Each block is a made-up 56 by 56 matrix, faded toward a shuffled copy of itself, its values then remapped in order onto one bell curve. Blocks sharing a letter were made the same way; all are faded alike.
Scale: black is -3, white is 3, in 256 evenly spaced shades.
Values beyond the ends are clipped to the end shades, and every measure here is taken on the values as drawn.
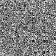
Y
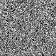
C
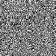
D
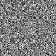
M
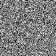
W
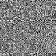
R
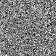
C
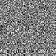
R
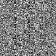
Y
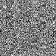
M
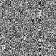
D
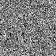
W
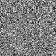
M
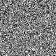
W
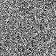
W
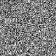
D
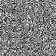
Y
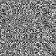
R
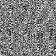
D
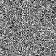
D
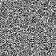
M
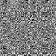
R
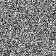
W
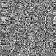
M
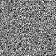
D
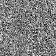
C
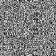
M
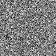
W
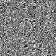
D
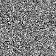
W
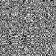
R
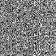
D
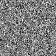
W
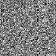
Y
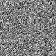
M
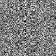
D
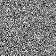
W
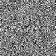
M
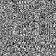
R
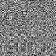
R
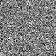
Y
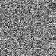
M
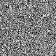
W
